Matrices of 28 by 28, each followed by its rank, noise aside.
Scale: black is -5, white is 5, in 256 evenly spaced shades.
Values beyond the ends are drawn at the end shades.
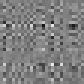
two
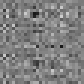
three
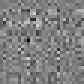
four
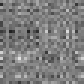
three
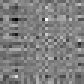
three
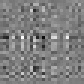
two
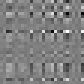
one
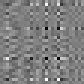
two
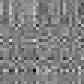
three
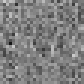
six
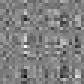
three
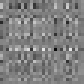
two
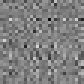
three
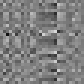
two
